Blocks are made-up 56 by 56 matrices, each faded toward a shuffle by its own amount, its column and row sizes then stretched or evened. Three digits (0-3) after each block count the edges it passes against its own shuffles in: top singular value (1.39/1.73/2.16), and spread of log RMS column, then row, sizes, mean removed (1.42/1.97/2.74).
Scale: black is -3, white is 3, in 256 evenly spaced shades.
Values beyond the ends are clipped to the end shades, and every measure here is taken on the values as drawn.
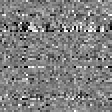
2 0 3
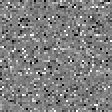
0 0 2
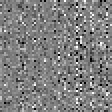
0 3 0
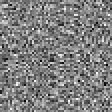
2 0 1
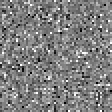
1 0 0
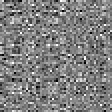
3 2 1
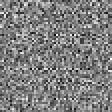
3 0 2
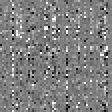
2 3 1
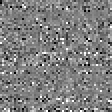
0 1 3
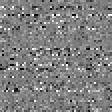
0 0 3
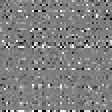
3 1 3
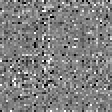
2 2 2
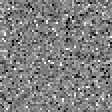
1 0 0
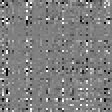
2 3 3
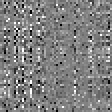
3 3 0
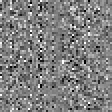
1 3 1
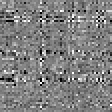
3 2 3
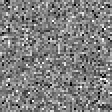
0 1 0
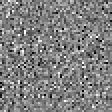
1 1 1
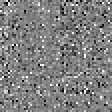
1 1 1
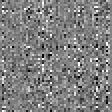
1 3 1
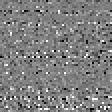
0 0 3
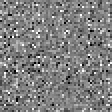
0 2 2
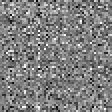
2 2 1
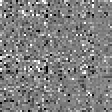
1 2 2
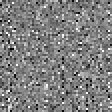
1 2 0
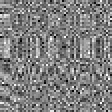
3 0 1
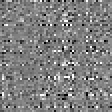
2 2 3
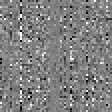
1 3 1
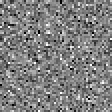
2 2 0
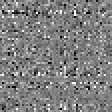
1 2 3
